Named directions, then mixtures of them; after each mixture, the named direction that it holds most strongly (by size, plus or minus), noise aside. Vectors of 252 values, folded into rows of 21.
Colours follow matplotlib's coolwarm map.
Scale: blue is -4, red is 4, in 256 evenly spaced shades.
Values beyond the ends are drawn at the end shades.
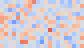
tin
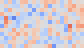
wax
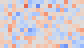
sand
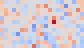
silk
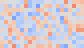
sand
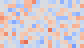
tin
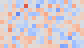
sand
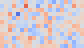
sand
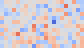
silk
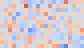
sand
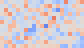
sand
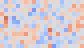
wax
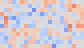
wax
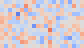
tin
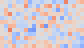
sand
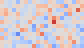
silk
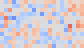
wax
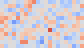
tin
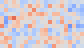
wax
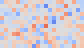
silk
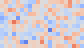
tin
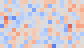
wax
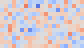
sand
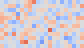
tin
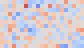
sand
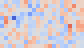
wax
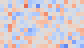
sand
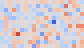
silk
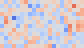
wax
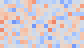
tin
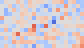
silk
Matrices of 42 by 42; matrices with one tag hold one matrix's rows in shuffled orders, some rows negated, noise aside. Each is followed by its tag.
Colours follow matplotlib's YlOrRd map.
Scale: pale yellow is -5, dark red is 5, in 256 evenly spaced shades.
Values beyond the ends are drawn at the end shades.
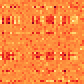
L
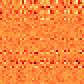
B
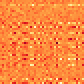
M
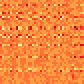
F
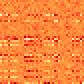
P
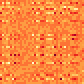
L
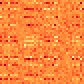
P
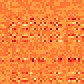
M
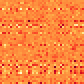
F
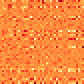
M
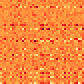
B
